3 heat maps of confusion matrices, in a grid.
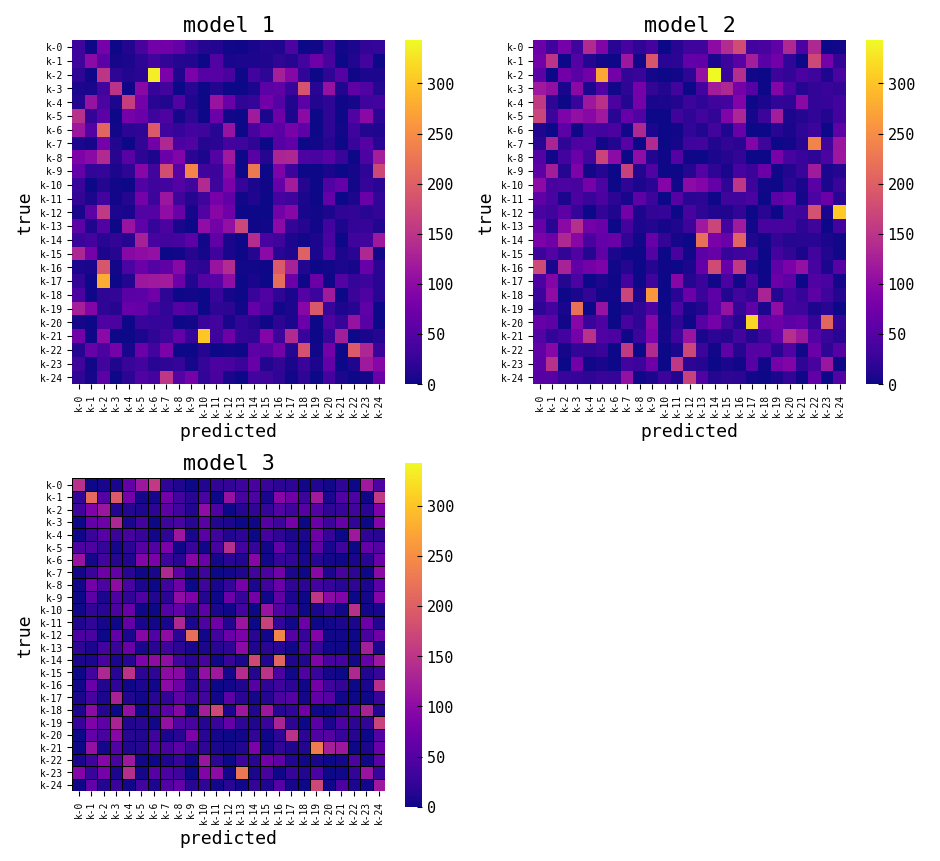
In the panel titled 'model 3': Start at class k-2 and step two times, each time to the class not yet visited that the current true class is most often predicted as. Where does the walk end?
k-22
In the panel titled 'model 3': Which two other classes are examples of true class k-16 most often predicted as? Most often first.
k-24, k-7
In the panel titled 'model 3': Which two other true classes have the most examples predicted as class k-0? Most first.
k-6, k-23
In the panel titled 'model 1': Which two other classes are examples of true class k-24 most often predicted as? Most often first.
k-7, k-9
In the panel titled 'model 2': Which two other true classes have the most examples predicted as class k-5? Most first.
k-2, k-8
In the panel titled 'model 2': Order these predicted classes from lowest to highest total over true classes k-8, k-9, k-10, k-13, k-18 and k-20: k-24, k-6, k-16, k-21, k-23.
k-6, k-21, k-24, k-23, k-16
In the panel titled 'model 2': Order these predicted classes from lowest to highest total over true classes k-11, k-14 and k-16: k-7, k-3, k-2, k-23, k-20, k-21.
k-7, k-23, k-21, k-20, k-3, k-2
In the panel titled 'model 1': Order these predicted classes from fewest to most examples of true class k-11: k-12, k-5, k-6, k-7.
k-6, k-12, k-5, k-7
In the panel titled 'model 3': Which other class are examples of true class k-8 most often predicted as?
k-3
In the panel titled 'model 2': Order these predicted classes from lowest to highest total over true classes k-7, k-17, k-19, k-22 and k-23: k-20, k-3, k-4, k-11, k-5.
k-4, k-5, k-20, k-11, k-3
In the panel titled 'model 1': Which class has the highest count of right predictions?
k-9
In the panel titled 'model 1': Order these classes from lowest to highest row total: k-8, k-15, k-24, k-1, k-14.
k-1, k-24, k-14, k-15, k-8
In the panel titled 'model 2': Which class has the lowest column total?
k-10
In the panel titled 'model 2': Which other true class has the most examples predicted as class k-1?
k-23
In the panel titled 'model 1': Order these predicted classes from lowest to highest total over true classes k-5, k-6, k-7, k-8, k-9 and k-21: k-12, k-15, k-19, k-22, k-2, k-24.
k-19, k-22, k-15, k-24, k-12, k-2
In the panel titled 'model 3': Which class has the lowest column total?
k-18
